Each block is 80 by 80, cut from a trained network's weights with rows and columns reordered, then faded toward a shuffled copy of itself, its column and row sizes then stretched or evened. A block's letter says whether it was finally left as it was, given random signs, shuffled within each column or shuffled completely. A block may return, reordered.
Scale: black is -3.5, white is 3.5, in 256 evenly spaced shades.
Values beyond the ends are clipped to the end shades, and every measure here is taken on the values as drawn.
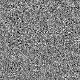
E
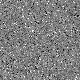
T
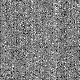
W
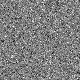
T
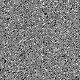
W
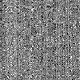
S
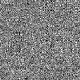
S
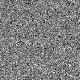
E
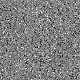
W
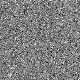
W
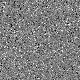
T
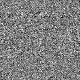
E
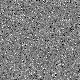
T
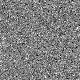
T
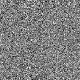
S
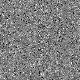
W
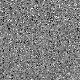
E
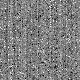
W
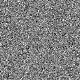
W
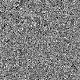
E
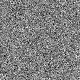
T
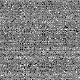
S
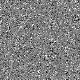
E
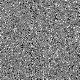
W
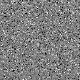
E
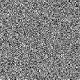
S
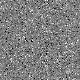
W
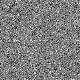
E
